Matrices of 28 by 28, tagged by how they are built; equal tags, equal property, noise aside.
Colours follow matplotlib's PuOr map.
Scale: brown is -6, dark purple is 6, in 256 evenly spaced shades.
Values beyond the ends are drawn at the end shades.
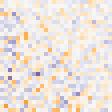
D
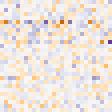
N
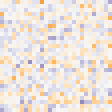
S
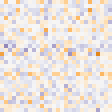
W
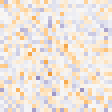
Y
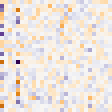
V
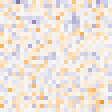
W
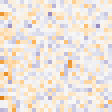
S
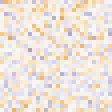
W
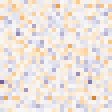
W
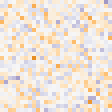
Y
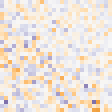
D
